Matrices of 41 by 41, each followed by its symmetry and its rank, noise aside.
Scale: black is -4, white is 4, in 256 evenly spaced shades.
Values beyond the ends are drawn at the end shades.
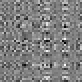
no symmetry, rank four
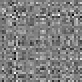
antisymmetric, rank four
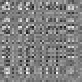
symmetric, rank two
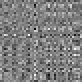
antisymmetric, rank four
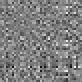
antisymmetric, rank four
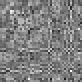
symmetric, rank four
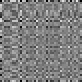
no symmetry, rank two
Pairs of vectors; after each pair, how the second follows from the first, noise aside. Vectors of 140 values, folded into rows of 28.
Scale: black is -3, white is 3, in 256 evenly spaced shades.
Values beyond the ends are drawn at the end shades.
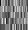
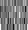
reversed, negated, partly zeroed.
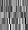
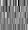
reversed, negated, partly zeroed.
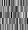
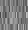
reversed, negated, shrunk.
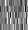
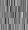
wrapped around, negated, shrunk.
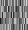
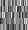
sign-scrambled.
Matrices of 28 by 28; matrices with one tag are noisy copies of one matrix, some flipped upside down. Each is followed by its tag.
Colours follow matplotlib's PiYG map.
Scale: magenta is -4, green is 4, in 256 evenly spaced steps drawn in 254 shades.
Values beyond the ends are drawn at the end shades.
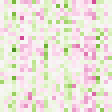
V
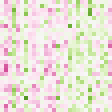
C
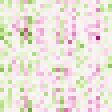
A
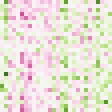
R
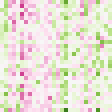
R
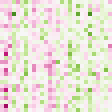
C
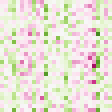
V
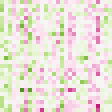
A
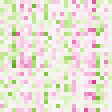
V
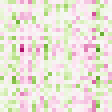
V
